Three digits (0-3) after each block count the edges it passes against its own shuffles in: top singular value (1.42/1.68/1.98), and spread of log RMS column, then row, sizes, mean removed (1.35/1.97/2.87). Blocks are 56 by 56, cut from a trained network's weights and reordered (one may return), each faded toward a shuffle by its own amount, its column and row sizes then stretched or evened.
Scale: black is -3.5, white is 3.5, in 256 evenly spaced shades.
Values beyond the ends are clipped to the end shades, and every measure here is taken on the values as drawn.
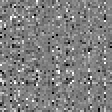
1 3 1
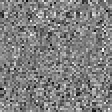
2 0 1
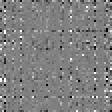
2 3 2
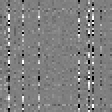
3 3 1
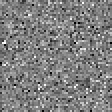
0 0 1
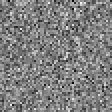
1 1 0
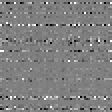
1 1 3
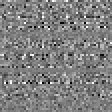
2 0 3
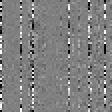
3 3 0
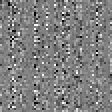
2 3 0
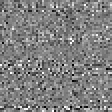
2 0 2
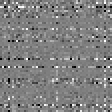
3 2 3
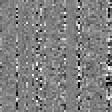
3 3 1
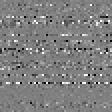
1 0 3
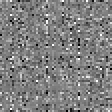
0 3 2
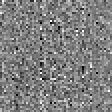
0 2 1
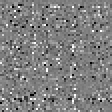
0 1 2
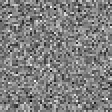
2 1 0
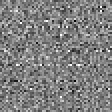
1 0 2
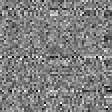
3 0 2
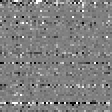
2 1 3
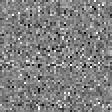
1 1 1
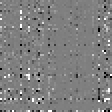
2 3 2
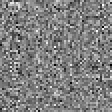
1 2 0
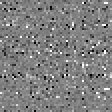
0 1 2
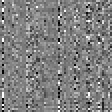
3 3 0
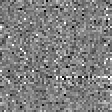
1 1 1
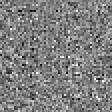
0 1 1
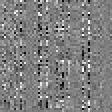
3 3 1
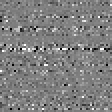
1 0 3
